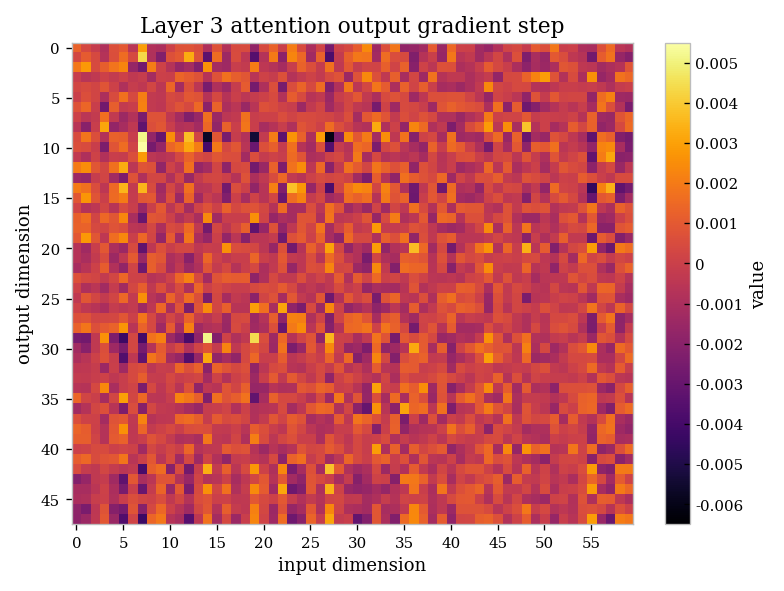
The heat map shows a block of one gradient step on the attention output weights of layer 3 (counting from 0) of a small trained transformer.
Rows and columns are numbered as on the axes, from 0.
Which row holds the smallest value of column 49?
6
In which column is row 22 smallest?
7
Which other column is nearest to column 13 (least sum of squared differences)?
11
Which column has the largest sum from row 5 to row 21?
5
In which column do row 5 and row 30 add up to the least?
31
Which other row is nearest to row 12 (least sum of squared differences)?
28
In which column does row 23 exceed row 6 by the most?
32
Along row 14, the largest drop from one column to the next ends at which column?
58
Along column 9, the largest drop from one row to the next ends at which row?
9
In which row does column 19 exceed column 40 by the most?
29
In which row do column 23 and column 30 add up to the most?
14
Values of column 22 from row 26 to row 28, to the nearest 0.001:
0.003 -0.002 -0.003
